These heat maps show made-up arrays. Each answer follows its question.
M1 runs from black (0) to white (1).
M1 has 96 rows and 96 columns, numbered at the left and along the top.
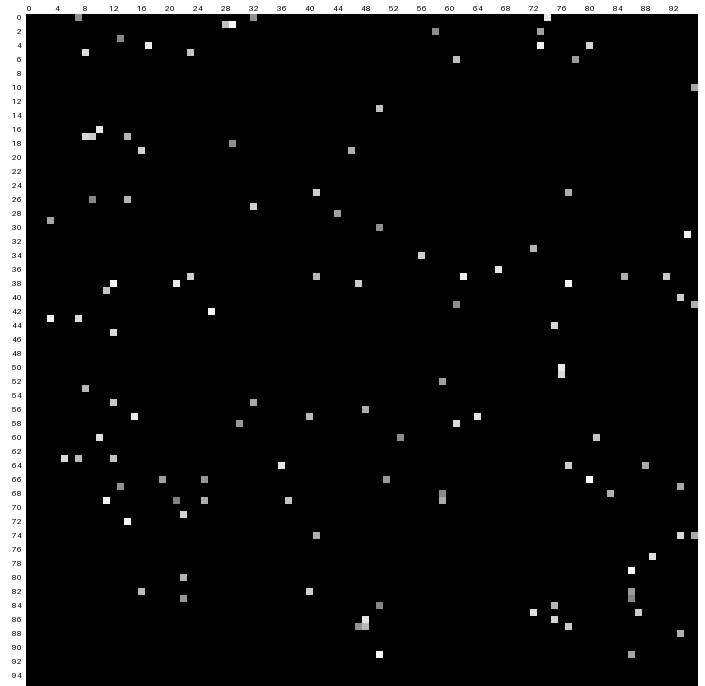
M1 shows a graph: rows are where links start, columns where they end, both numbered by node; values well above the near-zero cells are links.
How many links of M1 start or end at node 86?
6
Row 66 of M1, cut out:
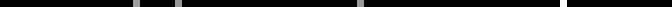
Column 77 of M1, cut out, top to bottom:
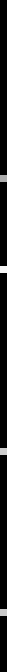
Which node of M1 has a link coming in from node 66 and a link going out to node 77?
node 25
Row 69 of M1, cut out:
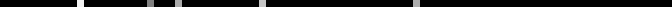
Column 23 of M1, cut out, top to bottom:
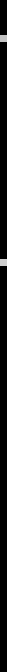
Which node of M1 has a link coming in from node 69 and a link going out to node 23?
node 37
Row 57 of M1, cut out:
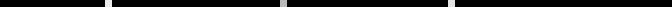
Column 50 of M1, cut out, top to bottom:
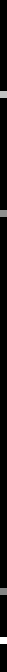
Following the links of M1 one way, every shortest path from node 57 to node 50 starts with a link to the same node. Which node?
node 64
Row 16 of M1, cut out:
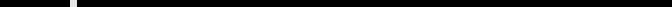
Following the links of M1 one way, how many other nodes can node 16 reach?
2
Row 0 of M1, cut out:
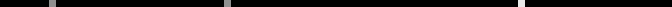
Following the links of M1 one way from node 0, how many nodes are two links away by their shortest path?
3
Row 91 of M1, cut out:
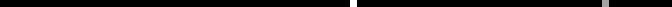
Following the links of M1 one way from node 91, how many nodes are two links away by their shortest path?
3
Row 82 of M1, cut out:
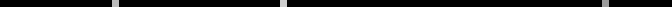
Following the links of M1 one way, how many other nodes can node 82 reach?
8
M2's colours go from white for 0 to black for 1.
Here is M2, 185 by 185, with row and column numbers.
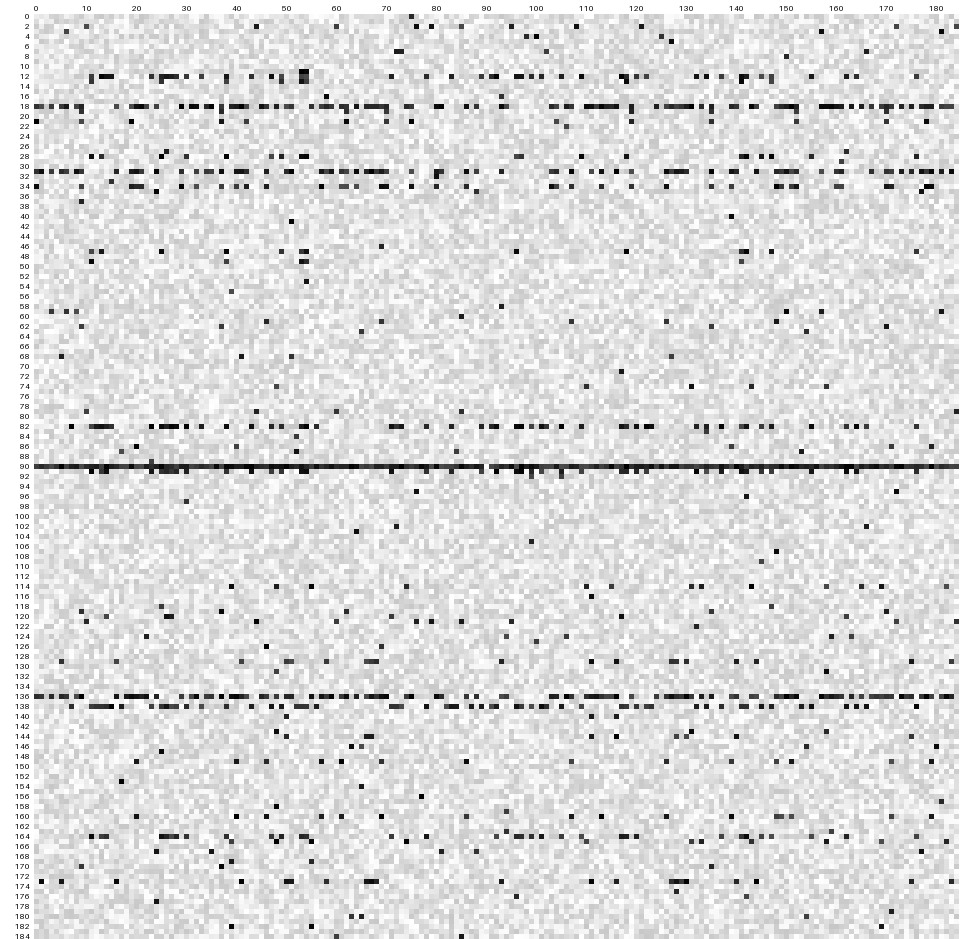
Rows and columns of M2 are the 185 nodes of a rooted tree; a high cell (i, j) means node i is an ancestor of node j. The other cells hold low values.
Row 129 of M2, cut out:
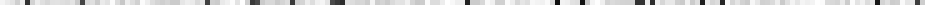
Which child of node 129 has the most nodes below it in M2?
144
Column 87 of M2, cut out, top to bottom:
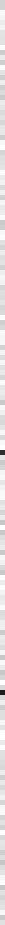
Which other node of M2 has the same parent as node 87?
82
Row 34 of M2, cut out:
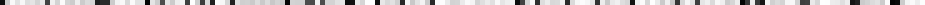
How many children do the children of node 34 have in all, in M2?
10
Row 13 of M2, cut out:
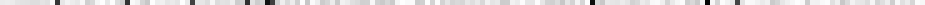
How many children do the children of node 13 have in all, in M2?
4
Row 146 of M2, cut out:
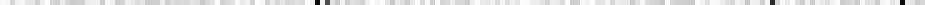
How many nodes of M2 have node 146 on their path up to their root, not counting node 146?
4
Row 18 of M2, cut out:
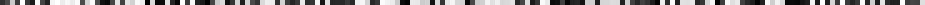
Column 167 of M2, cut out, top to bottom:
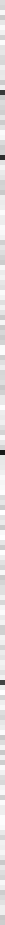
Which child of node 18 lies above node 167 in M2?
31
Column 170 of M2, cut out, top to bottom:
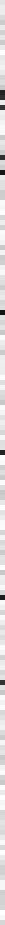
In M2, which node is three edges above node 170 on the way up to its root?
19
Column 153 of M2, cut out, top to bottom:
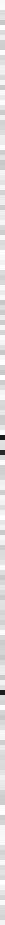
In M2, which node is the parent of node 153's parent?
138
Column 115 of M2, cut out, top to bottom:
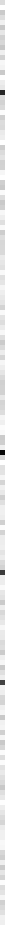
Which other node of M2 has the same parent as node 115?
165
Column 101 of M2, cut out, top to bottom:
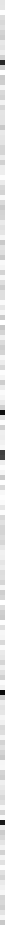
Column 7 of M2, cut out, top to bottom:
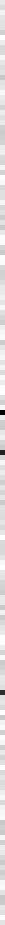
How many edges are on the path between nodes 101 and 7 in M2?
5
